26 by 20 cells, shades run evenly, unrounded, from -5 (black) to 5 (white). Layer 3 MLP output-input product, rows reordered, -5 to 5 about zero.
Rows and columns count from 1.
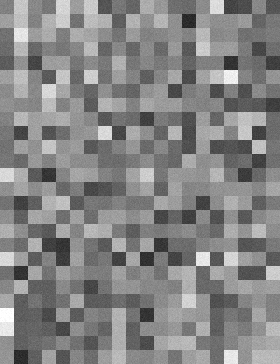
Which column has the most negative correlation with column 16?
19
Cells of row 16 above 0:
12
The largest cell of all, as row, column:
23, 1
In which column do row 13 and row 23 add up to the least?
4
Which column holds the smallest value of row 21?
7
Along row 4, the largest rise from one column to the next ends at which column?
15
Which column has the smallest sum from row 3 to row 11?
14
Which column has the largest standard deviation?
2
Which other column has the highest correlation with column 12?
5
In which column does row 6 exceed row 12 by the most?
17
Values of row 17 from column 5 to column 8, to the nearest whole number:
2 0 2 2
